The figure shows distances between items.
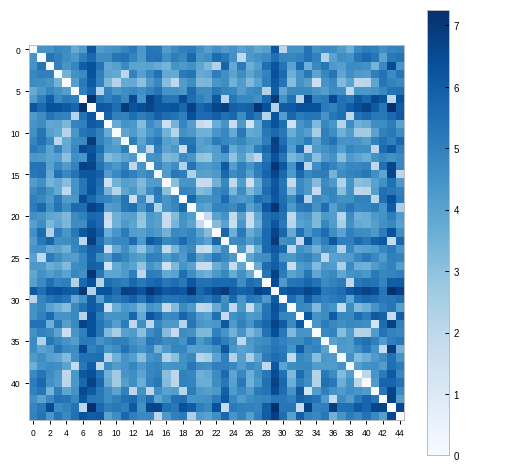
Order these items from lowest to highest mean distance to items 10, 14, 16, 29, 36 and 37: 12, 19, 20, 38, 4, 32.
20, 4, 12, 38, 19, 32
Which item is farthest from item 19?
29
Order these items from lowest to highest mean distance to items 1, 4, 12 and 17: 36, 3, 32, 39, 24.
39, 24, 3, 36, 32
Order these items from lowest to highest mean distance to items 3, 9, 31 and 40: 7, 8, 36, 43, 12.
12, 36, 43, 8, 7
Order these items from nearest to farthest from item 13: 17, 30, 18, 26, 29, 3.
26, 17, 3, 18, 30, 29
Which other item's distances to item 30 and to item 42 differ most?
36
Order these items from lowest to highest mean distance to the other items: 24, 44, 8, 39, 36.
24, 39, 36, 44, 8
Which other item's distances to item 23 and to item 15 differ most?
43
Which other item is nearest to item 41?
33
